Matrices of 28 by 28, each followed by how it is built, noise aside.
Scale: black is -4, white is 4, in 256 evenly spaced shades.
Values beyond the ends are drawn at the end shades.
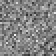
Hankel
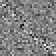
banded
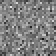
repeating columns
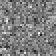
blocks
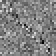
banded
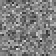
blocks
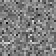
repeating columns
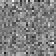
low rank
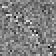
banded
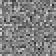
blocks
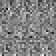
repeating columns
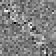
banded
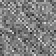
Toeplitz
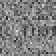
blocks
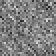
Toeplitz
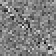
banded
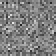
repeating columns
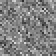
Toeplitz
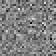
low rank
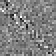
banded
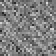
Toeplitz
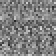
repeating columns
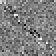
banded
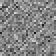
Hankel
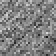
Hankel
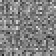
blocks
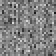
blocks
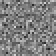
repeating columns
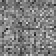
blocks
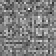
blocks
